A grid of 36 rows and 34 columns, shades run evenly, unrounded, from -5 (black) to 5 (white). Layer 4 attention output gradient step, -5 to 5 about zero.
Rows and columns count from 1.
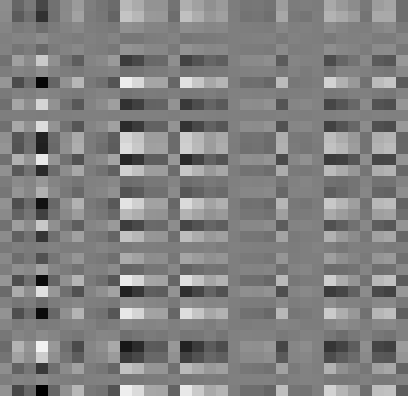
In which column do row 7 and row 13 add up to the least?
4
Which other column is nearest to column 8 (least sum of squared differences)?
25
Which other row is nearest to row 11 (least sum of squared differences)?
23
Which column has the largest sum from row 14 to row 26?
11
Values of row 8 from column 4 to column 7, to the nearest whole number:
-5 -1 1 2
